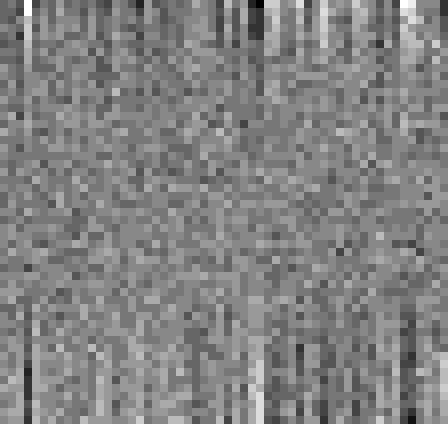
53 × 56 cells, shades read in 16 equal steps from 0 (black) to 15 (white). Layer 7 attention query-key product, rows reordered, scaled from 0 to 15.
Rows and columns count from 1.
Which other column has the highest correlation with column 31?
35
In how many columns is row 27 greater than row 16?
24
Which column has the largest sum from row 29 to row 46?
33
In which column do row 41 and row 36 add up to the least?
52
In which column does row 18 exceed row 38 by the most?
38
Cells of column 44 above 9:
2
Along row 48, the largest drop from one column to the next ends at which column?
4
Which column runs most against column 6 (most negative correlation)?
43
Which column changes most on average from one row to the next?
53
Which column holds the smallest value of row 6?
48
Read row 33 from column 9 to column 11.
7 8 7
